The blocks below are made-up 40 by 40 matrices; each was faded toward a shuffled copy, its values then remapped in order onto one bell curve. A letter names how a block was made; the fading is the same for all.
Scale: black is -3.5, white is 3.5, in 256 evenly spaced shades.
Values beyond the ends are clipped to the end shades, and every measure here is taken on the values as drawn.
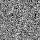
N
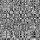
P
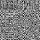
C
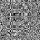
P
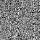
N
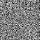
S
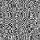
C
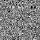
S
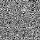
S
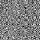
C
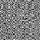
P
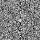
N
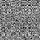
P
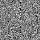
N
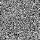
N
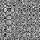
C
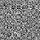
C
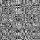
C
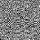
C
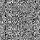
S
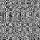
C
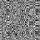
C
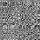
C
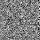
N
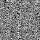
N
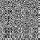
P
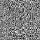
S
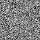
N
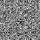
S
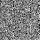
N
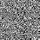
S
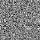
S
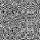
C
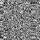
C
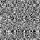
P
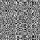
P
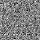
S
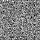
N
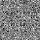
S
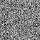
N
